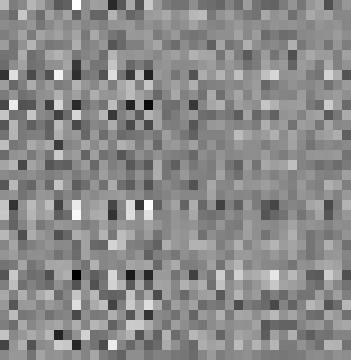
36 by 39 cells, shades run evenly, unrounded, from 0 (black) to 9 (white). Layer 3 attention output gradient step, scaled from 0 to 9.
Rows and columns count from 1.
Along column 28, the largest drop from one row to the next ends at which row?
6
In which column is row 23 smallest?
2
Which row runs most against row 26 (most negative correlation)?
31
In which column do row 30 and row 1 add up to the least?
13
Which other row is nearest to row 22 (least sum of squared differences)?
1
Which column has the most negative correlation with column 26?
28
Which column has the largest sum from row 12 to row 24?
9
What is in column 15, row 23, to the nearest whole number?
5
